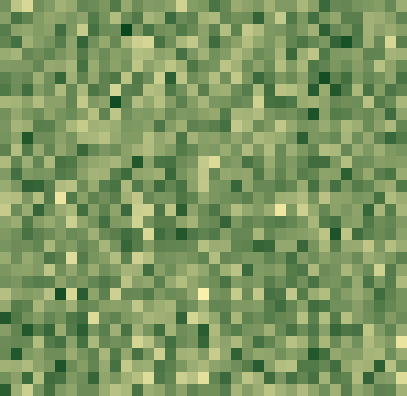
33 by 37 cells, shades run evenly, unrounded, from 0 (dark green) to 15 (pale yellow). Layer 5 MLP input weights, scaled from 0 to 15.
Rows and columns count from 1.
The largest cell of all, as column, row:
19, 25
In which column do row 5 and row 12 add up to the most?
14
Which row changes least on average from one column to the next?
26
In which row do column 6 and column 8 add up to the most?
17
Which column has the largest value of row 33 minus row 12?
3
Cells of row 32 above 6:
22
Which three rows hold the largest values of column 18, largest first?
27, 4, 32
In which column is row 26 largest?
13
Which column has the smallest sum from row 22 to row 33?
8
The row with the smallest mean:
28
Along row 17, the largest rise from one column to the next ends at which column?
6
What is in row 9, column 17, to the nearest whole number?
5
